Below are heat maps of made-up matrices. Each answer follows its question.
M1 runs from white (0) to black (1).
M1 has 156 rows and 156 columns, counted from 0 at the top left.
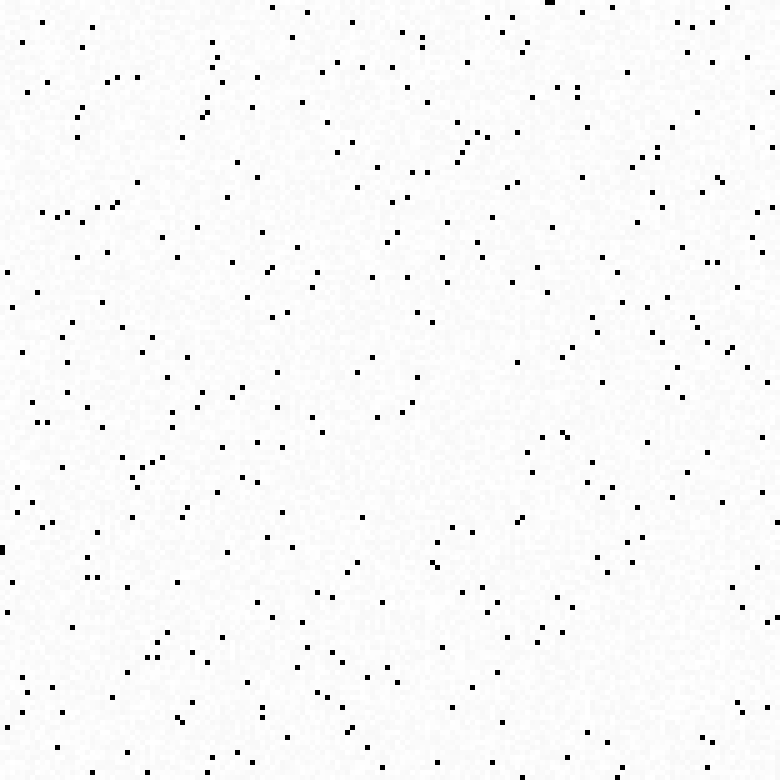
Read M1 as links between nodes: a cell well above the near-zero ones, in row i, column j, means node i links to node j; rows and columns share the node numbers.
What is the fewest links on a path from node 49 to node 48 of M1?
4
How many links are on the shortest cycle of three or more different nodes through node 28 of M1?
6
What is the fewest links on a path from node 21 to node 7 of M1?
4
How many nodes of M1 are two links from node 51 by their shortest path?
8
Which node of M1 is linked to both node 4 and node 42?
node 8
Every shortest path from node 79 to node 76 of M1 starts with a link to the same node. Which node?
node 46
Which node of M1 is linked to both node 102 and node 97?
node 3
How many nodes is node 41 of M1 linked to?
4
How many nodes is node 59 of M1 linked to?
2
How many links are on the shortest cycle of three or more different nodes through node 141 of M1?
8
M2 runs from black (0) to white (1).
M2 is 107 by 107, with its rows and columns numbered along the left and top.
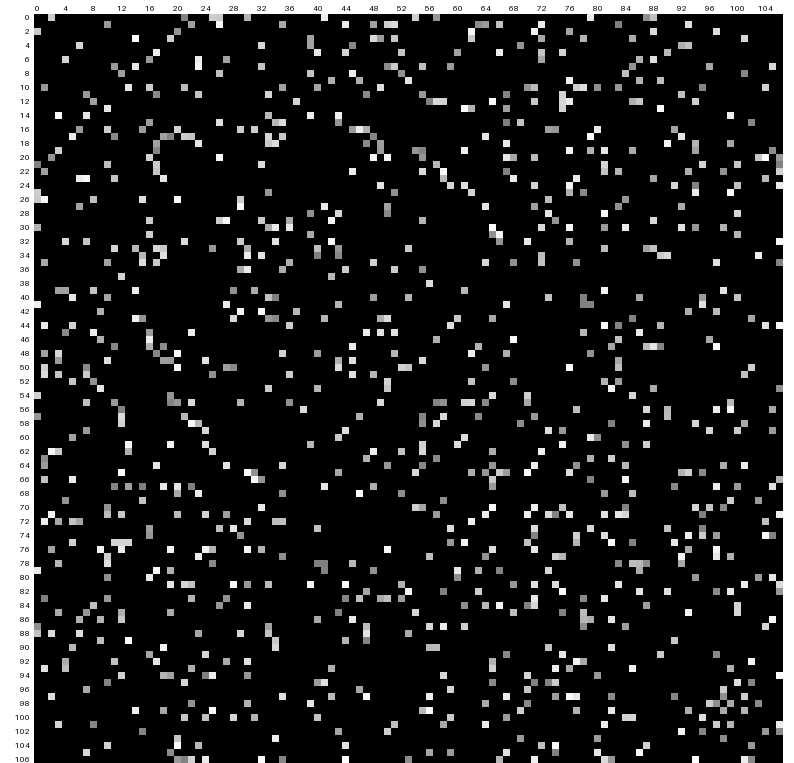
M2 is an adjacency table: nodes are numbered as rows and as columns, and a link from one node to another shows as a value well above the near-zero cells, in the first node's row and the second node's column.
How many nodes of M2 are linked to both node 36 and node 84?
1
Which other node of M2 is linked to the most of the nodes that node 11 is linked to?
node 18
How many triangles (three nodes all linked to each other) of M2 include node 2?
4
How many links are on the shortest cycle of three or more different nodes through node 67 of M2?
3
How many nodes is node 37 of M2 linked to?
2
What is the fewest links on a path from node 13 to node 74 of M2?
3
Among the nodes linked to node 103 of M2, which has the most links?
node 20
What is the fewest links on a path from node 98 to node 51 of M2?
3
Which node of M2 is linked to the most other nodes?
node 71
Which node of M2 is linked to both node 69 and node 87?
node 58
